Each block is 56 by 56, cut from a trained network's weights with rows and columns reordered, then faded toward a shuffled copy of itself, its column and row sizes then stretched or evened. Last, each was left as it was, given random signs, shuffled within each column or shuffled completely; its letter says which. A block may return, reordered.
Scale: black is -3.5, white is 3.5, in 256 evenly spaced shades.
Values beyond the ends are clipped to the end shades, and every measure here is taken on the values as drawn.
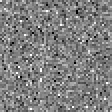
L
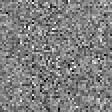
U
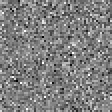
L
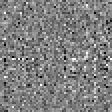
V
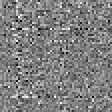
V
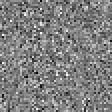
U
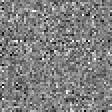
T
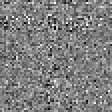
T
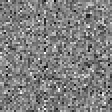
U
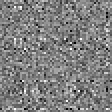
V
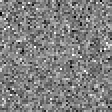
L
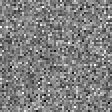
L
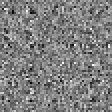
V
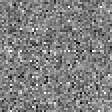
T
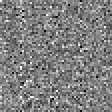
U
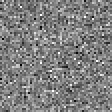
L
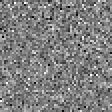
L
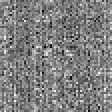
V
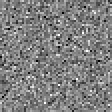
L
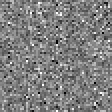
U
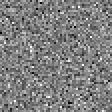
L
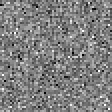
L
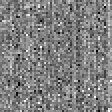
U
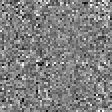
T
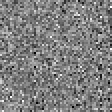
U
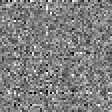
T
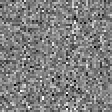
U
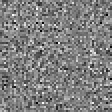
T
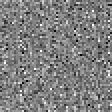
U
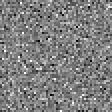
L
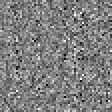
U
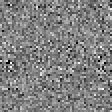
T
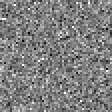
L
